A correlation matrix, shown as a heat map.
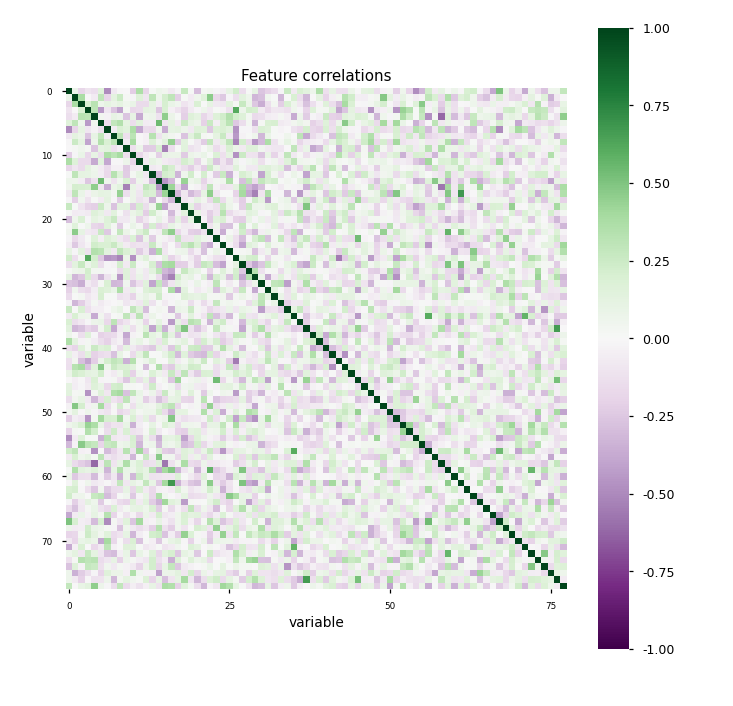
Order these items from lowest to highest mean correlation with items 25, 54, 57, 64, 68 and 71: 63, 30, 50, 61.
50, 63, 61, 30
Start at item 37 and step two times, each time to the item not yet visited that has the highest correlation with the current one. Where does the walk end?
45
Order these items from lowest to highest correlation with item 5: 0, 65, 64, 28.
64, 65, 28, 0
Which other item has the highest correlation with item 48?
54
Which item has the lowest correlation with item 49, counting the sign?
29
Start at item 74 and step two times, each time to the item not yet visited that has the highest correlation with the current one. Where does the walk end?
59
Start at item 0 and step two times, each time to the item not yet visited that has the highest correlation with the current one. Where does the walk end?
56
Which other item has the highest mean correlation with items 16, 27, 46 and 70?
61
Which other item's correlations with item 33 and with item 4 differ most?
58
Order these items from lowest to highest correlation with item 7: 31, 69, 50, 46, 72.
72, 69, 50, 31, 46
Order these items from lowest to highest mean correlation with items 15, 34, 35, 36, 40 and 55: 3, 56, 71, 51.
51, 56, 3, 71
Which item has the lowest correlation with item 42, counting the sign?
26
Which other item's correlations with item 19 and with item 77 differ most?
16
